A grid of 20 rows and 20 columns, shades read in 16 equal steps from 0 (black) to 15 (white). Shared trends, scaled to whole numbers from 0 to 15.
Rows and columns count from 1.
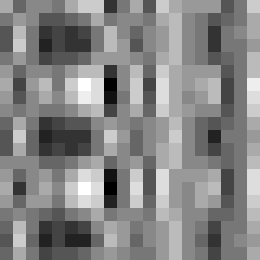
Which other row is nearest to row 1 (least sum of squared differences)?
6
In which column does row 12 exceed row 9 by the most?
9
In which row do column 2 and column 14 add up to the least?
15
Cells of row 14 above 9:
7
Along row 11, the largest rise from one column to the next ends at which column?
2
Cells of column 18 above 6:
6
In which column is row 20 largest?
14
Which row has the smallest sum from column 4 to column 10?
19
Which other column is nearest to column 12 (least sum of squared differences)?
18
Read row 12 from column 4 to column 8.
3 4 3 4 7
